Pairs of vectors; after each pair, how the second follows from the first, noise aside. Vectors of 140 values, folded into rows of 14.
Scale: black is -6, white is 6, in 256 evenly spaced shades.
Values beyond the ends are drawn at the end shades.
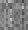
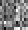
reversed, scaled up.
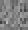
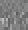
reversed, negated, partly zeroed.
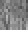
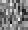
wrapped around, negated, scaled up.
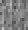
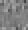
reversed, negated, partly zeroed.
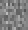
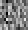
wrapped around, negated, scaled up.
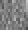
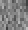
negated.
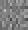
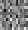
negated, scaled up.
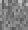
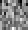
negated, scaled up.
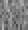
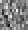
wrapped around, negated, scaled up.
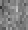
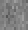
wrapped around, shrunk.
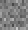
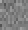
wrapped around, negated, shrunk.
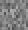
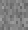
wrapped around, shrunk.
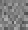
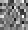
reversed, negated, scaled up.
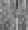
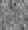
reversed, negated, partly zeroed.
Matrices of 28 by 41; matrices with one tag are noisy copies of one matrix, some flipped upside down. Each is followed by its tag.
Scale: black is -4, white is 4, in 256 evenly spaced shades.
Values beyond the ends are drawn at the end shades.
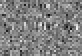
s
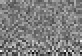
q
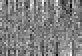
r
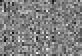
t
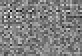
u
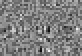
s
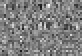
s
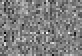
t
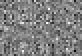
t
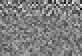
q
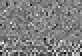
q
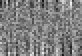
r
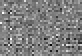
u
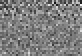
q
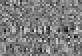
s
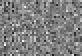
t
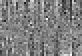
r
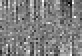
r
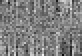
r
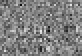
s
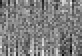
r
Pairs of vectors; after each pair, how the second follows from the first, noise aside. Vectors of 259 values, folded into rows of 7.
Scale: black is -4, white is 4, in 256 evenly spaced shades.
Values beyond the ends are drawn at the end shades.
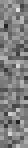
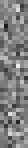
copied.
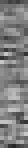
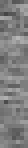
wrapped around, negated, shrunk.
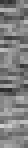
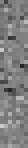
partly zeroed.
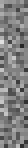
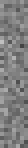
shrunk.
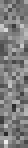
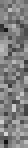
negated.
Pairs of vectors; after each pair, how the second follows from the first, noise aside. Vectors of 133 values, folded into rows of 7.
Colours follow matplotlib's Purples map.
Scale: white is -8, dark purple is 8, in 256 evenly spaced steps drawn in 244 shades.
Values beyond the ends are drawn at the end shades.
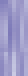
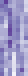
scaled up.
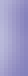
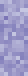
shuffled.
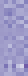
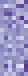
scaled up.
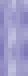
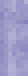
shrunk.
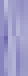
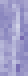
wrapped around, negated.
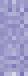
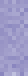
shrunk.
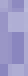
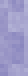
shrunk.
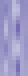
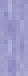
reversed, negated, shrunk.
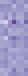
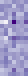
scaled up.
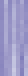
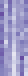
scaled up.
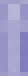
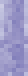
wrapped around, negated.
